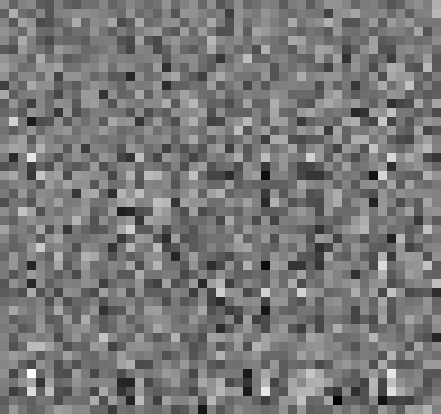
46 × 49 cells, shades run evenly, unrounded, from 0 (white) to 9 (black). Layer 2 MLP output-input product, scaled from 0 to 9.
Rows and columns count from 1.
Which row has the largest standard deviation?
44
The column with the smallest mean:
43
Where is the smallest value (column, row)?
4, 42
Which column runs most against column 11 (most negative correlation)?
26
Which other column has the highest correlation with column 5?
15
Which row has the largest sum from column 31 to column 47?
45
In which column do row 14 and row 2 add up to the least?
2
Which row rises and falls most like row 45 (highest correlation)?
5
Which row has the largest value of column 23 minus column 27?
46
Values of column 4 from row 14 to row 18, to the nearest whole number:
8 4 6 5 1
